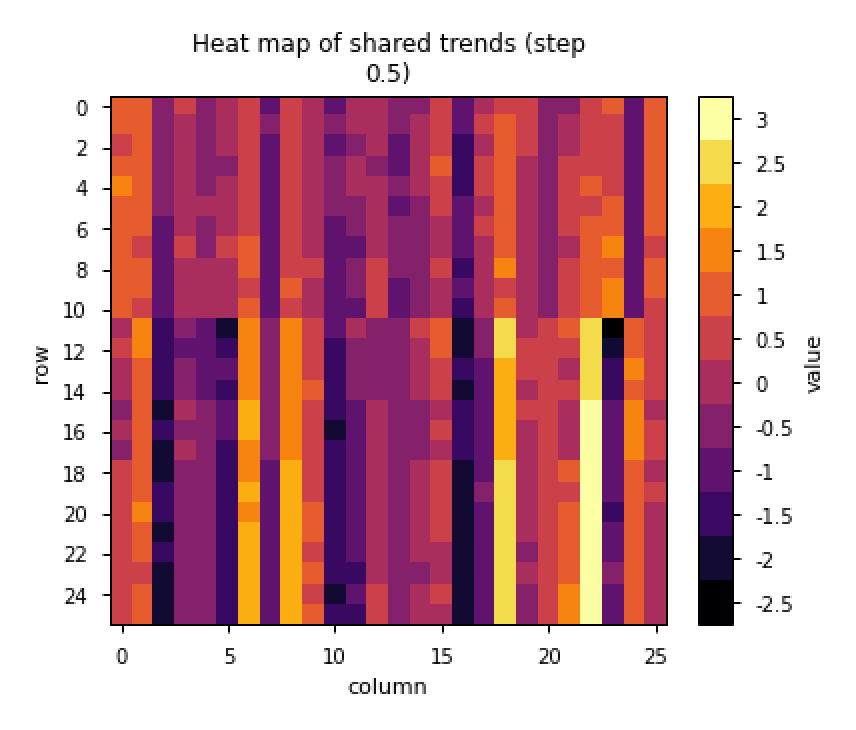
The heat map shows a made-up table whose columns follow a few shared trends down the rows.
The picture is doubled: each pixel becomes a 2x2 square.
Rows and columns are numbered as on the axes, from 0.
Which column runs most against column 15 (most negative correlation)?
12
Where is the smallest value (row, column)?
11, 23
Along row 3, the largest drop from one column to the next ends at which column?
16
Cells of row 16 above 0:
10
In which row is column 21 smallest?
0
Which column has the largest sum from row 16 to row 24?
22
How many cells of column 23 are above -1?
12
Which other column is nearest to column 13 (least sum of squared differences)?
7
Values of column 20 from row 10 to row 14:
-0.5 0.5 0.5 0.5 0.5
